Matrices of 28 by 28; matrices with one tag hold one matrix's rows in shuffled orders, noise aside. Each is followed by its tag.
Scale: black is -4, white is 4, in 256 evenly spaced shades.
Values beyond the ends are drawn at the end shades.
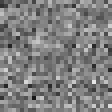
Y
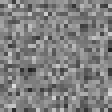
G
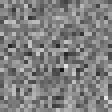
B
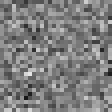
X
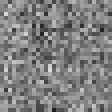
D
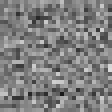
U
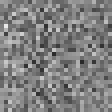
D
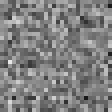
G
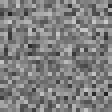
Y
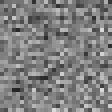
U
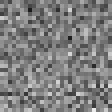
Y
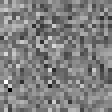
D
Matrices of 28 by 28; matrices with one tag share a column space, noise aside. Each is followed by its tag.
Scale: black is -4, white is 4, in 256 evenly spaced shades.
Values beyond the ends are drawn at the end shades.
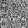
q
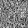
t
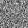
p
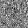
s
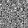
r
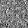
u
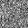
t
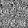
s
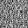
u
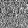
s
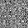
r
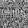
u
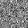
r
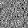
s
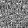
p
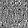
u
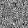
t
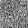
q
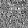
s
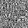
q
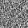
p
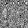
u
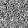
q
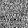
q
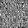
q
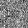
r
